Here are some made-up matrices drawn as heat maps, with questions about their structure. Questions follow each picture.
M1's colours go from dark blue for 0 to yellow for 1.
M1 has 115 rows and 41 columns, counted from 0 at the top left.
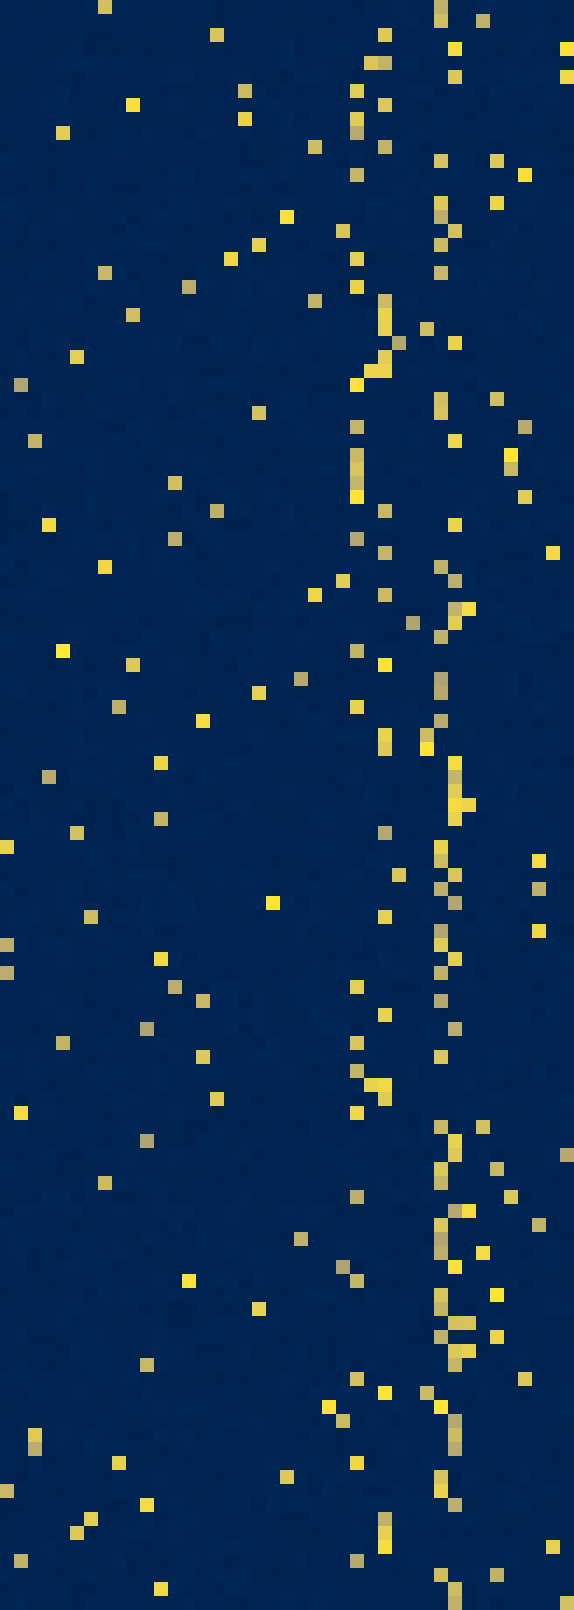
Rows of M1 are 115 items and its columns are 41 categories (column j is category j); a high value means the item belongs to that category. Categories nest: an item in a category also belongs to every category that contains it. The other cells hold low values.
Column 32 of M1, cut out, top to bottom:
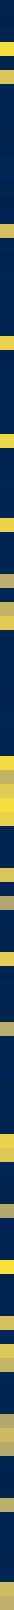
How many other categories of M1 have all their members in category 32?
10
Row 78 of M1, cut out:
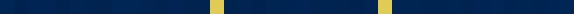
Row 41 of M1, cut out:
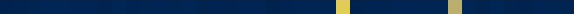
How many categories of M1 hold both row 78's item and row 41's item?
0
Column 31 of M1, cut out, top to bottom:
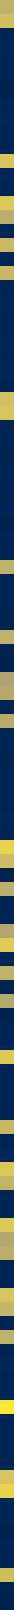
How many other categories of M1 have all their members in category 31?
10
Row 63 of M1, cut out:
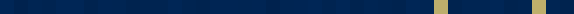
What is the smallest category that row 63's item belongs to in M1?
38
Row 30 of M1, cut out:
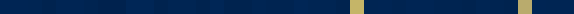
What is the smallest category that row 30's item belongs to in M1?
37
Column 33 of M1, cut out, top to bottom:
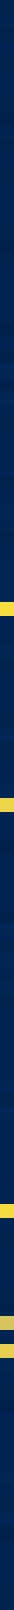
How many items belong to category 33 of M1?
5
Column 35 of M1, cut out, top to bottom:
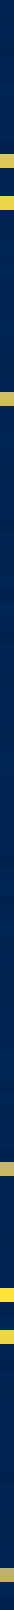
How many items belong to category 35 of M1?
7
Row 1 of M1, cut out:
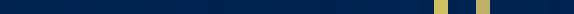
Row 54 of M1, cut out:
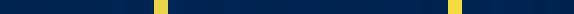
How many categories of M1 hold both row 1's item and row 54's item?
0
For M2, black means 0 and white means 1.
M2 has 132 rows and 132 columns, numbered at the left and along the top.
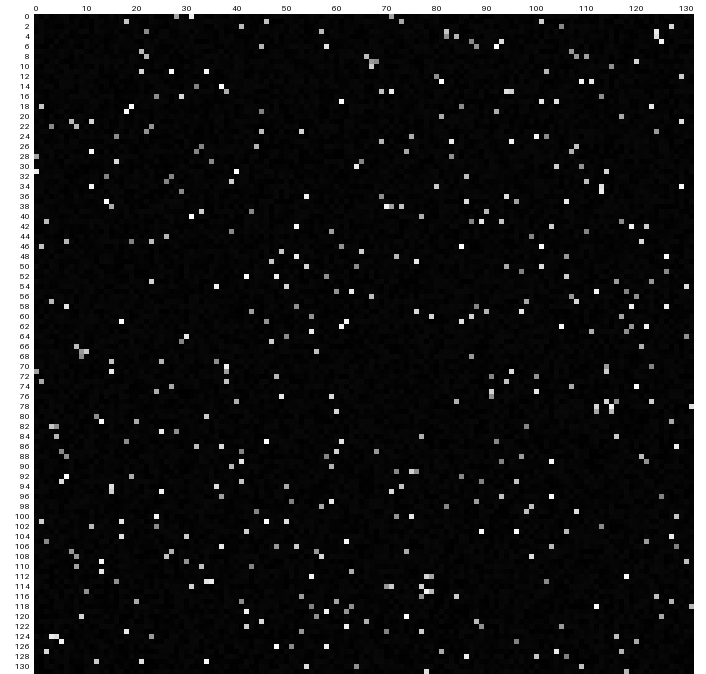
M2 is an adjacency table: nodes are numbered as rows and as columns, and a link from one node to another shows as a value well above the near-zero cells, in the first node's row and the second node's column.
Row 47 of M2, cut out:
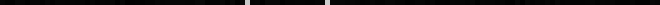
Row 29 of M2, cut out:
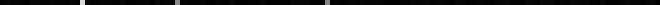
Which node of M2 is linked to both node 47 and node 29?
node 65
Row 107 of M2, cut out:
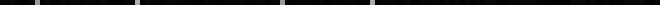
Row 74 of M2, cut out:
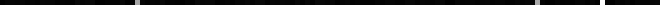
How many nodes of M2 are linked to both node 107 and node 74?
1
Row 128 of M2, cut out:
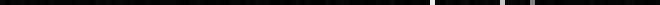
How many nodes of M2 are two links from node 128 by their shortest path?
8
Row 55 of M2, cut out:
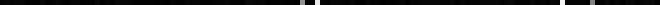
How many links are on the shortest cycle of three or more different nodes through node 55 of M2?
3
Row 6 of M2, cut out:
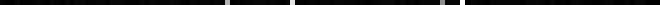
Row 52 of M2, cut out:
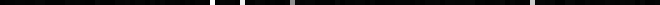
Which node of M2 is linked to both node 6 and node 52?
node 58
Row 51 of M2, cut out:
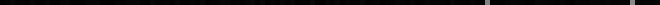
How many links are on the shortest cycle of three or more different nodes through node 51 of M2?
5
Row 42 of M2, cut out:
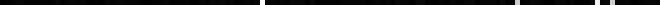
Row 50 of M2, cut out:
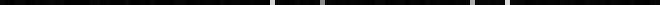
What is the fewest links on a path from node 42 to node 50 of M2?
6
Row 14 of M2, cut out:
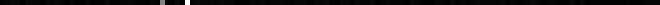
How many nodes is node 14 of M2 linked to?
2
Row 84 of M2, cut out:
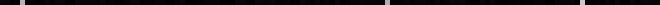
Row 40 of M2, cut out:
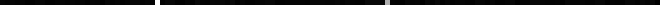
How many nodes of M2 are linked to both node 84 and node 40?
1
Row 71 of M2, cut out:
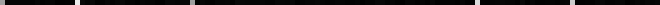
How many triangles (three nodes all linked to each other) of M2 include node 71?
2
